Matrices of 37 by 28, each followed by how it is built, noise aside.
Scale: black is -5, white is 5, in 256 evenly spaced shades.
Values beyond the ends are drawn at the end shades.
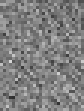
Toeplitz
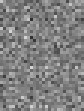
low rank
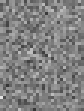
noise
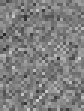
Hankel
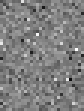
sparse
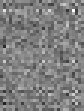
low rank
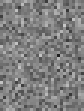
noise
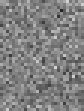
noise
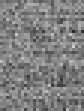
blocks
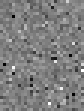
sparse
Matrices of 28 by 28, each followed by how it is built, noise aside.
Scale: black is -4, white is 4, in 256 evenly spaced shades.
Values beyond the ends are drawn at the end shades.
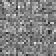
blocks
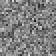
noise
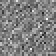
Hankel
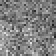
smooth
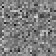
low rank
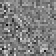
lower triangular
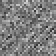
Hankel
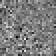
lower triangular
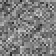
Hankel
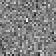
noise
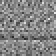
repeating columns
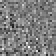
lower triangular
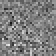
lower triangular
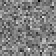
noise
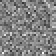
repeating columns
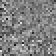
lower triangular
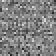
blocks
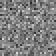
repeating columns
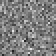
noise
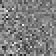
lower triangular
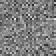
low rank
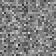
noise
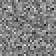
repeating columns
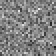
noise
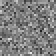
noise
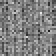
blocks
